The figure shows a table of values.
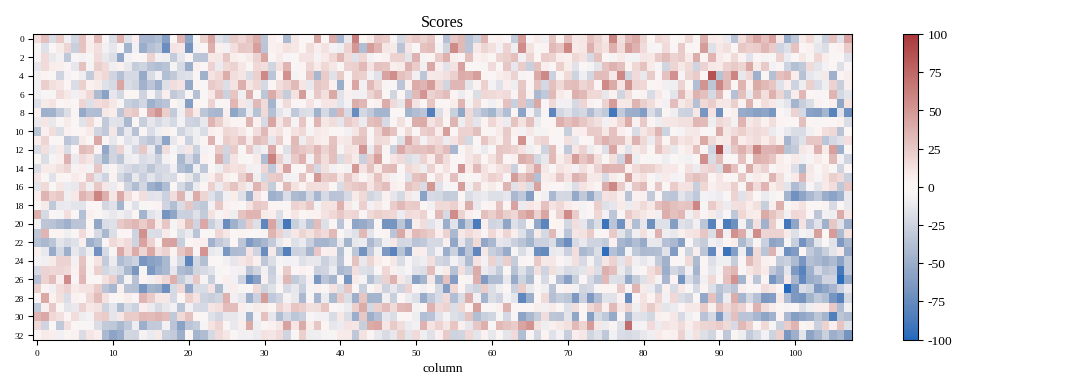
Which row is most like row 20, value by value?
23
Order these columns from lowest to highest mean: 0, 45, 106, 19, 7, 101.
106, 101, 19, 0, 7, 45
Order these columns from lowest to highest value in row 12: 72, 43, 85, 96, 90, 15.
15, 85, 72, 96, 43, 90
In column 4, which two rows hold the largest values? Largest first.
26, 13
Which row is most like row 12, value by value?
21
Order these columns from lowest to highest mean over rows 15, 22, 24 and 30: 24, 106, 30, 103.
106, 103, 30, 24
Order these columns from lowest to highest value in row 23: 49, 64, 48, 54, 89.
89, 49, 54, 48, 64
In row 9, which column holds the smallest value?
12
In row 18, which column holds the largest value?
87
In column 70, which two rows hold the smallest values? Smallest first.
22, 26
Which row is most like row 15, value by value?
9
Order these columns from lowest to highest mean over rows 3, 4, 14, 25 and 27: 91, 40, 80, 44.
40, 44, 80, 91
